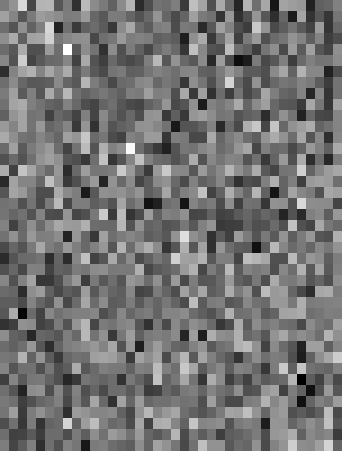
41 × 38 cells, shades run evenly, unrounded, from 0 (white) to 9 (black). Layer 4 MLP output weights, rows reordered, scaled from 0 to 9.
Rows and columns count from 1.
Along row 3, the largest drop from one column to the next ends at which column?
29
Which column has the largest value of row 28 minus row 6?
3
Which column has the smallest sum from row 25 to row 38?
32
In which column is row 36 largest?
35
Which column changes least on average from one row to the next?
7
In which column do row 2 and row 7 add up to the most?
37
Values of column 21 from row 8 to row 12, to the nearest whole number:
7 3 6 7 6
